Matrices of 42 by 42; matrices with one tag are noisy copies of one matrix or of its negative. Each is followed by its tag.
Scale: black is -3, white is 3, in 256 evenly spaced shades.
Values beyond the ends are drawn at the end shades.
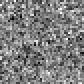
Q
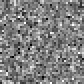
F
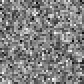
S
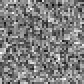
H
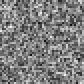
S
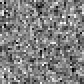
S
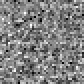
F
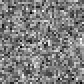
Q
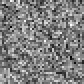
S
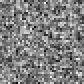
S
